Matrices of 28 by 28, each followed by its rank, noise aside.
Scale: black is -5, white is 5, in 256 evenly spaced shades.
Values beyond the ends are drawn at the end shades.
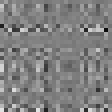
two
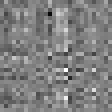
three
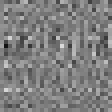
three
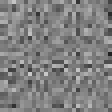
three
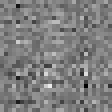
four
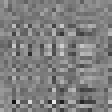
one
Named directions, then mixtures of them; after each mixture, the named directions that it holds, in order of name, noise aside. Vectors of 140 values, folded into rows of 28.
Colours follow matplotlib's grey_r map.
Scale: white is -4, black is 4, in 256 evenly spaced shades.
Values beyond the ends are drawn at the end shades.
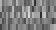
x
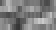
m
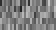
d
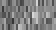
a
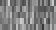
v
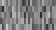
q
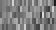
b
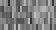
a, v.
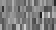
b, q.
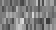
a, m, v.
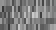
a, x.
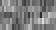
m, q.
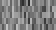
d, q.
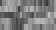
m.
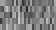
b, q.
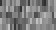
d, m.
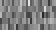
b, d, q.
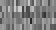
d, x.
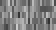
b, v.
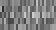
a, x.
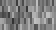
a, m.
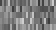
v.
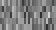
q.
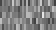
b, d.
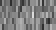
a, d, v.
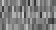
d, q, x.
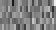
b.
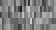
d, m, x.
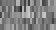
d, x.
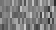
b.
